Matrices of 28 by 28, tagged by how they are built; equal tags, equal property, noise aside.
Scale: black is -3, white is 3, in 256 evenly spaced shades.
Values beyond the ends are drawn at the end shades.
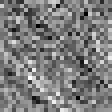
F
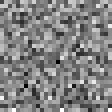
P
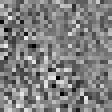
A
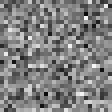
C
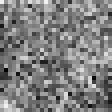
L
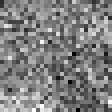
L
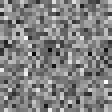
P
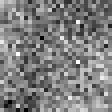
L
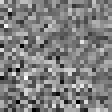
A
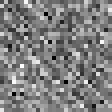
F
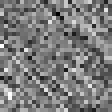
F
